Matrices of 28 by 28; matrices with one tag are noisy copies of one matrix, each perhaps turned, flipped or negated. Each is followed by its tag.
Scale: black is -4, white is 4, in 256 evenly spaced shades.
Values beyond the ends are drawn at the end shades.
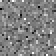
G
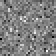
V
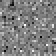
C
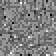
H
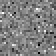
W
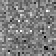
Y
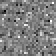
C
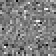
V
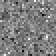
W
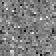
C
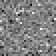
H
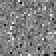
H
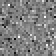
V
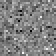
Y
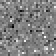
Y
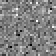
V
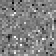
W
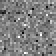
C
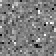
W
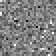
G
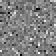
W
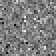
Y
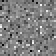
H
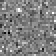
W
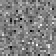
Y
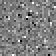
G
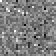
Y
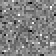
C
